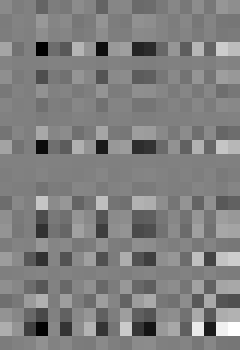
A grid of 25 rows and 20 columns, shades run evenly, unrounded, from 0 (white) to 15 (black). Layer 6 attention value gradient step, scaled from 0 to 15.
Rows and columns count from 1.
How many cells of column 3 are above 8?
4
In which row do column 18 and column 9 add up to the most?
24
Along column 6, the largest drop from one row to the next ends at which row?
25
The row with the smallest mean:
15
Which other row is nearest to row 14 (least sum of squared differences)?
9
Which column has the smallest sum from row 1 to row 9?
19
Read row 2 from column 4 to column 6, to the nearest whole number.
6 7 7
